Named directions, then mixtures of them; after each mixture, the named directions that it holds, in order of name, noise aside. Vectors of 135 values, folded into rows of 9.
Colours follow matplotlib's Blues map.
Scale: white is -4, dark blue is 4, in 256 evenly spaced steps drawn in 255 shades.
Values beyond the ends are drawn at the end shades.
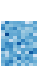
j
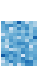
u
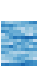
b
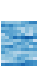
b.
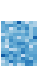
u.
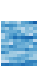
b.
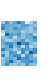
j, u.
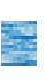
b.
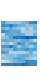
b.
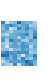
j, u.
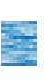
b.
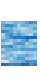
b.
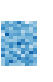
j, u.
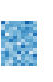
j.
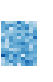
u.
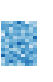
j, u.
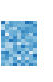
j.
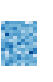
j.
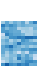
b, j.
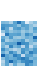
j, u.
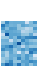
b, j.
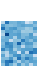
j.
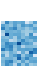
j.
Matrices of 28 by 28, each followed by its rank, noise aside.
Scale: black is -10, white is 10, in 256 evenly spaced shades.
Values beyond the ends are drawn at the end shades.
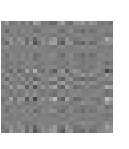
two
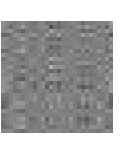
three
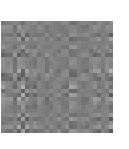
two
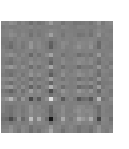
one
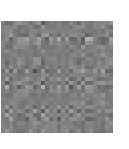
three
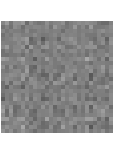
four
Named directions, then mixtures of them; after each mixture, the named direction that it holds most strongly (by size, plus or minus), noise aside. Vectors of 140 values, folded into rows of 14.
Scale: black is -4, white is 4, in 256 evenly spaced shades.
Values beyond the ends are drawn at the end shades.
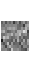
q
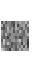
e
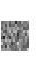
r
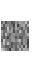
e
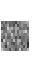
e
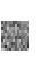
e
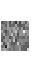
r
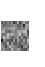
q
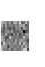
q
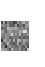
q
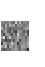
r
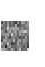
r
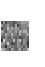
e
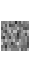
r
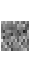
q
